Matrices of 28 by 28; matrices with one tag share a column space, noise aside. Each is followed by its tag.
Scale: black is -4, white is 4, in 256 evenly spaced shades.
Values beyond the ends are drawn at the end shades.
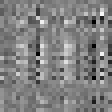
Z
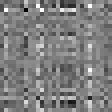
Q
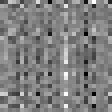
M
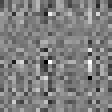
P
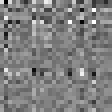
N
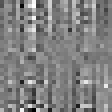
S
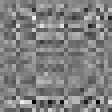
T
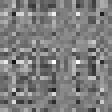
P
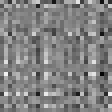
M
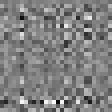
T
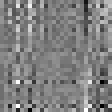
S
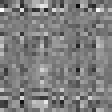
Q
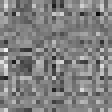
P
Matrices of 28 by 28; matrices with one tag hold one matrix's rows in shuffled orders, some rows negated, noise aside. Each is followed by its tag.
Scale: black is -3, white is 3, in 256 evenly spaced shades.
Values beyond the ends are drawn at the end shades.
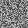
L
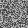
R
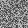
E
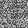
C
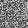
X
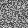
R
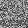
X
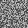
L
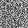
L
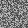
E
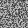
R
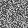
L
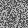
R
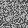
R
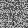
X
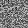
X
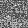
C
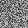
E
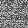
C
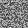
X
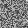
E
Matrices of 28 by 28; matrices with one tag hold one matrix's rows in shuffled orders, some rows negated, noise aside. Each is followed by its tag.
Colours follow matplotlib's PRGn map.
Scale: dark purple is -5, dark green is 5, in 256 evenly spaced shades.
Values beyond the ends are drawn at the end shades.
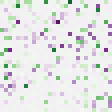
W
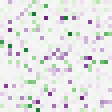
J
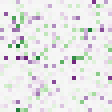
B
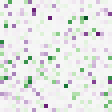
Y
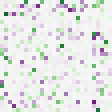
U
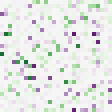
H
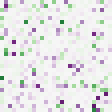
U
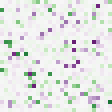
H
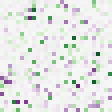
H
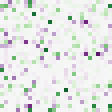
Y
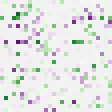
B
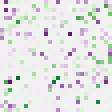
W
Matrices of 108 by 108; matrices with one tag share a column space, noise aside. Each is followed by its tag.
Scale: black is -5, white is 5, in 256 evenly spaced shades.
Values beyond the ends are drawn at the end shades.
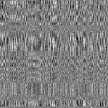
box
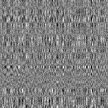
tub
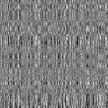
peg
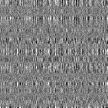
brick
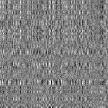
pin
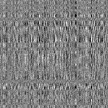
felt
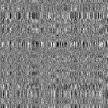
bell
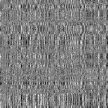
peg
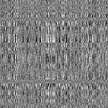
felt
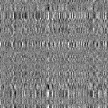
bell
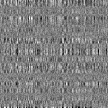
brick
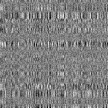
bell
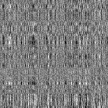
peg
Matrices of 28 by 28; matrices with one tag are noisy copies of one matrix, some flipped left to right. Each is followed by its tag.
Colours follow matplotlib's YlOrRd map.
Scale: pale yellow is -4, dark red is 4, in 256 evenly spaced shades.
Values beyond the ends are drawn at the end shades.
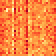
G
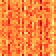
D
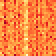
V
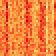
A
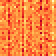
D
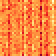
D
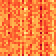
D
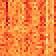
A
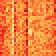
G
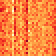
G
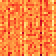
D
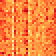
G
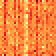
V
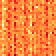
D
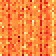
D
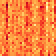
A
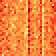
G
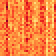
A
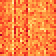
G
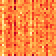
D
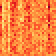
A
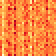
D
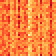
V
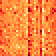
G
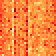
G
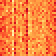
G
